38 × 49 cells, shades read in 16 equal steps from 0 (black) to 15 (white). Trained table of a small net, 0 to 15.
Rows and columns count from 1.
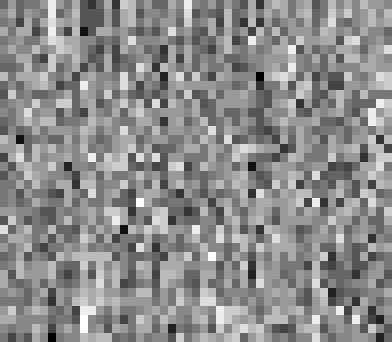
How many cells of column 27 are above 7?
22
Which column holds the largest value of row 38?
40
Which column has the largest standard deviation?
7
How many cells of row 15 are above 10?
4
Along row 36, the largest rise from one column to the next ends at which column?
11
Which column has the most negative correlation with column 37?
38
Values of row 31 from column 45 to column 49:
3 7 9 9 5
